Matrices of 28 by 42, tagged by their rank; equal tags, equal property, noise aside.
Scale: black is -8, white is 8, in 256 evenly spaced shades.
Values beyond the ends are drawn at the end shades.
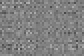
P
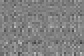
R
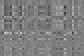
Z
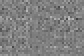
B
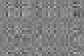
Z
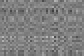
Z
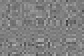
P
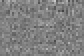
B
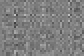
P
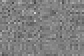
B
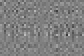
R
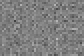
B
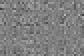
B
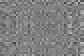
R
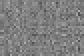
B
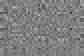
B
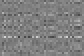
Z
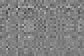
R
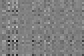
Z
